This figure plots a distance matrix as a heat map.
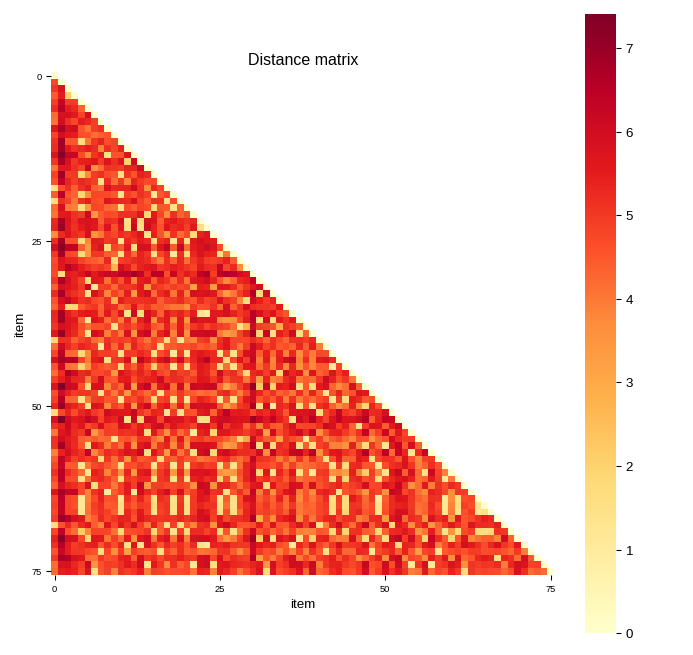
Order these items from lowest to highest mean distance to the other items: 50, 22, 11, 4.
4, 50, 11, 22
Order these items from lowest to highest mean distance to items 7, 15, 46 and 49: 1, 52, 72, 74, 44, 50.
44, 72, 50, 74, 52, 1
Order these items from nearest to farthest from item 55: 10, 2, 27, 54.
27, 10, 54, 2
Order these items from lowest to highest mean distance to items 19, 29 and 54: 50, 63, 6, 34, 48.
34, 6, 48, 63, 50
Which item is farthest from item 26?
1
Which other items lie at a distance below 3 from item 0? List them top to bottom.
17, 19, 40, 51, 68
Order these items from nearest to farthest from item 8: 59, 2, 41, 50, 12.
12, 50, 59, 41, 2
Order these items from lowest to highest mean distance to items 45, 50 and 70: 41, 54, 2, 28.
28, 41, 54, 2
